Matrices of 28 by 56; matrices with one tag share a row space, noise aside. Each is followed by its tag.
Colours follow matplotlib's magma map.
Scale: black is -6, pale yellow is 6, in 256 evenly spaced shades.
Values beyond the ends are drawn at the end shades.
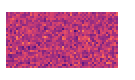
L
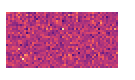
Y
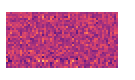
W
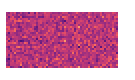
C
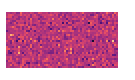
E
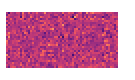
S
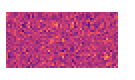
S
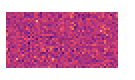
S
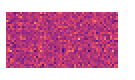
C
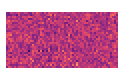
W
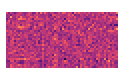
C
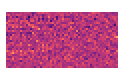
W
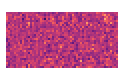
S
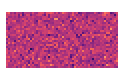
S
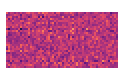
W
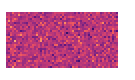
C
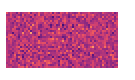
E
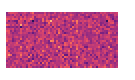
W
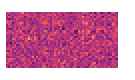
L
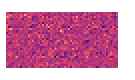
W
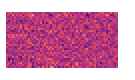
W
